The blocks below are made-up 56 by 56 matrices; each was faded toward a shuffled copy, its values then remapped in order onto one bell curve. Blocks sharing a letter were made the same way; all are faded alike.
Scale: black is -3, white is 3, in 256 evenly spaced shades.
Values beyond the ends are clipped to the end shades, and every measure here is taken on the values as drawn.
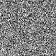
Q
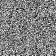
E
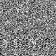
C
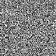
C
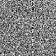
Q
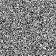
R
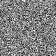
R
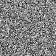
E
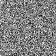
R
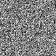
R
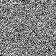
R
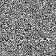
R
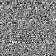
C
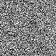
R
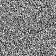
R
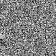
Q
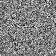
E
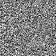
Q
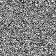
E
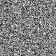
R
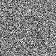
R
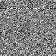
C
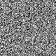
Q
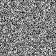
E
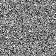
E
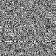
C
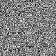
C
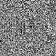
Q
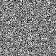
Q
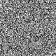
R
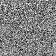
E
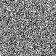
R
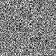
Q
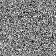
E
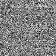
Q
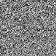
C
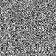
C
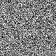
R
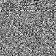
C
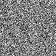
E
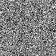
E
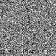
C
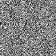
Q
